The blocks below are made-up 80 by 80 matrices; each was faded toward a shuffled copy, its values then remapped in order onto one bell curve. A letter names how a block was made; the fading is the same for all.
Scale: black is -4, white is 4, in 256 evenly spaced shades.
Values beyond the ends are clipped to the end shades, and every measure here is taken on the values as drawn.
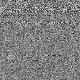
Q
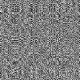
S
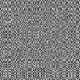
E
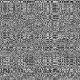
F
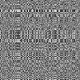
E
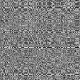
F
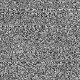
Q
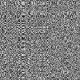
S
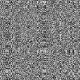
S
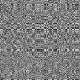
F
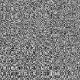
S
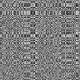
E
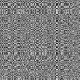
E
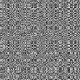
E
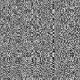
S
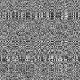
F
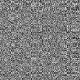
S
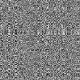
S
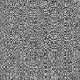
S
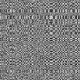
E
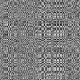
E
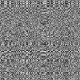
F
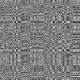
E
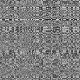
F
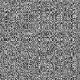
S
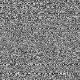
Q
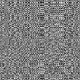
F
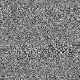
Q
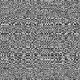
F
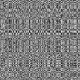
E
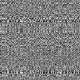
F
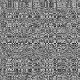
F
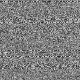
Q
